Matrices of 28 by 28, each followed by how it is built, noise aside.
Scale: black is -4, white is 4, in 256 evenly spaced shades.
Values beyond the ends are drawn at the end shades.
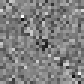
banded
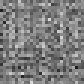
blocks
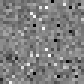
sparse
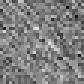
Toeplitz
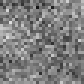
smooth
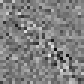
banded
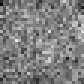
smooth
